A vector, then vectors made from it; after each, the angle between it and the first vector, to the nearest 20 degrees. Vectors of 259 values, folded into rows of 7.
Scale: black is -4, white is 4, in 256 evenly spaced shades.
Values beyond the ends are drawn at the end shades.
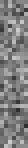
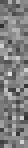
60 degrees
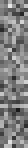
20 degrees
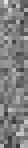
120 degrees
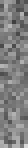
100 degrees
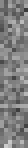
20 degrees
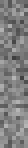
160 degrees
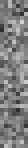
20 degrees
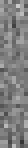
120 degrees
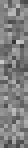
120 degrees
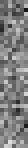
20 degrees
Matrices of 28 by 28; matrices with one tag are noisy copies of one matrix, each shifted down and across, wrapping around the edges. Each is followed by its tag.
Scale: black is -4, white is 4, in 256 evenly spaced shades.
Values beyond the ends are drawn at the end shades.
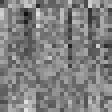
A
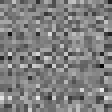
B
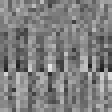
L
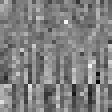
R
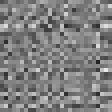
B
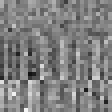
L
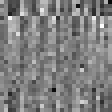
L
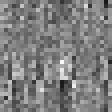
A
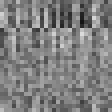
L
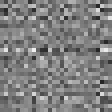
B
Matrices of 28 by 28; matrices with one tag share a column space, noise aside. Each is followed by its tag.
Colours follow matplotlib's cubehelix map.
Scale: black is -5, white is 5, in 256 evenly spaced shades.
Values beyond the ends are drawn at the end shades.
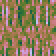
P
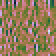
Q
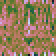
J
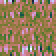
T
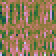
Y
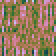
P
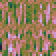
Y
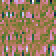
T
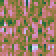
Q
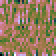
J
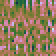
Q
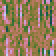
P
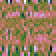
T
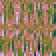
Y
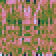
J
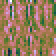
P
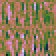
Y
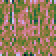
J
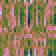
P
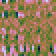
T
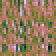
Q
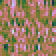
Q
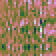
Q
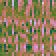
Q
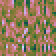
Q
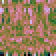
J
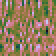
Q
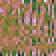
J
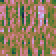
P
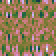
T
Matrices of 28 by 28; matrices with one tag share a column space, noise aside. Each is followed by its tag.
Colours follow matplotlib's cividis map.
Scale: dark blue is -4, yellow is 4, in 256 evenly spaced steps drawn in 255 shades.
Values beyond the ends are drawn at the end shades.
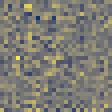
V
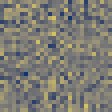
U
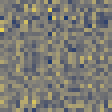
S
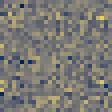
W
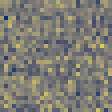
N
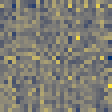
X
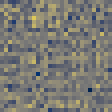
S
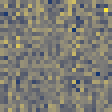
U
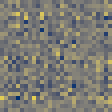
W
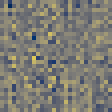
X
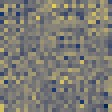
U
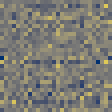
W
